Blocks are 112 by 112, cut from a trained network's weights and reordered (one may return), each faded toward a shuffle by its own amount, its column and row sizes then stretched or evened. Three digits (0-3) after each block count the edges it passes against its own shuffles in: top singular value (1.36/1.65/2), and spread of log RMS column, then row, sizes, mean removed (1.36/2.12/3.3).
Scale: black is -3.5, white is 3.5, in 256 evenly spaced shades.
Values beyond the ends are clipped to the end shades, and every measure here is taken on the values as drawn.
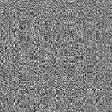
3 2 1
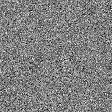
1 0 1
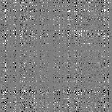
1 3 3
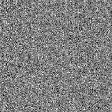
2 1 1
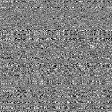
3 0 3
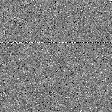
2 0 1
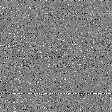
2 0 2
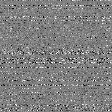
0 0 3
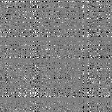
2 3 3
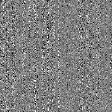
1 3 0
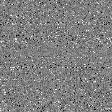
0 0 2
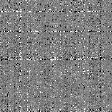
2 2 2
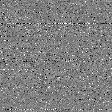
1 0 2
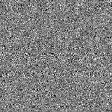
2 0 2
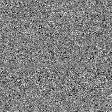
0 0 2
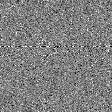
2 0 1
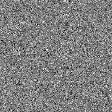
1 1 1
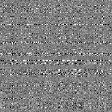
3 2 3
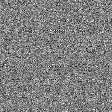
1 0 2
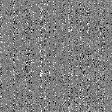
0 3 1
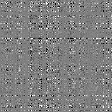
3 3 3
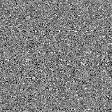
1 0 2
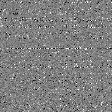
1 1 2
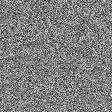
0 0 0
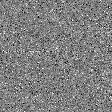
1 0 0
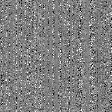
0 3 0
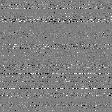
2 0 3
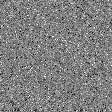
0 0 0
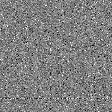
1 1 0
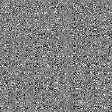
0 2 3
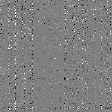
1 3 2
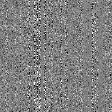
0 3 0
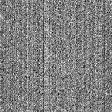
3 1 0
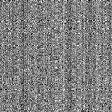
3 0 2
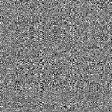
3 2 2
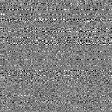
3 1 3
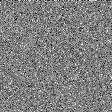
1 0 0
